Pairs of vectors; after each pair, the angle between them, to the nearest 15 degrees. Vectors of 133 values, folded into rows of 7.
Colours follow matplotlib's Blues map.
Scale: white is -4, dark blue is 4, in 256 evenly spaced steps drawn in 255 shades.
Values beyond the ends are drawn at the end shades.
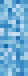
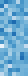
105 degrees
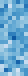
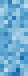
135 degrees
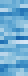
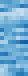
150 degrees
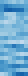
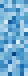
90 degrees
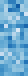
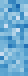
30 degrees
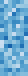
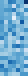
90 degrees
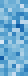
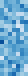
165 degrees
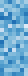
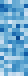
120 degrees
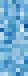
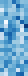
30 degrees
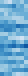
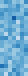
90 degrees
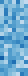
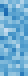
75 degrees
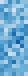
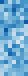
165 degrees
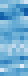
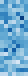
90 degrees
